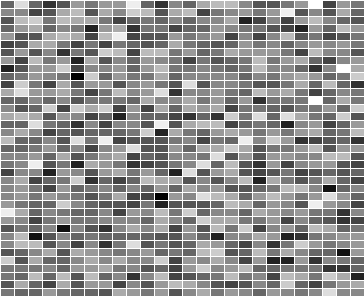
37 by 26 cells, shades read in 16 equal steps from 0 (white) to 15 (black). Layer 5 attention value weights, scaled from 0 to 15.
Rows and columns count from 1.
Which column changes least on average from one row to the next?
20
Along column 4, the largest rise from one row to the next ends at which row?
15
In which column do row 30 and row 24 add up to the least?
2
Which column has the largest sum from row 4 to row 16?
6
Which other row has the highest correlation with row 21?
3
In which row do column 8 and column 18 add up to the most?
31
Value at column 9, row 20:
5
